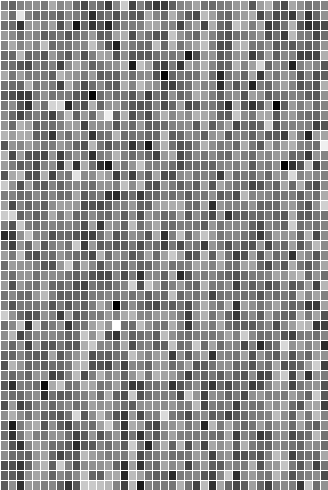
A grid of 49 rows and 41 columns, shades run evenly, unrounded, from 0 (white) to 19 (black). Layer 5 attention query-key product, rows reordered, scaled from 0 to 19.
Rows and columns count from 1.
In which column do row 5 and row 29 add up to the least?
26
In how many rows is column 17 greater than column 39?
23
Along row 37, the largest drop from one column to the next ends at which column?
2
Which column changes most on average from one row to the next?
12
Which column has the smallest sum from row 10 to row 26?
41
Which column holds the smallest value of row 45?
17
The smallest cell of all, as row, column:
33, 15
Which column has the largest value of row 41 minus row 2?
3
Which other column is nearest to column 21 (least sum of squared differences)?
28
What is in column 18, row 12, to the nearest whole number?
10
